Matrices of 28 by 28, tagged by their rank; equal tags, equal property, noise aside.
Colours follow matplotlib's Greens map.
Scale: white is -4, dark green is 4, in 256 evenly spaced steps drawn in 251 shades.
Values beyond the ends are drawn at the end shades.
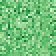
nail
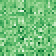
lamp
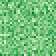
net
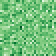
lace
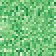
net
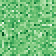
nail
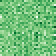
lace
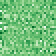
lace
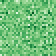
net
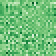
lace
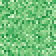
nail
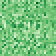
nail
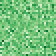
net
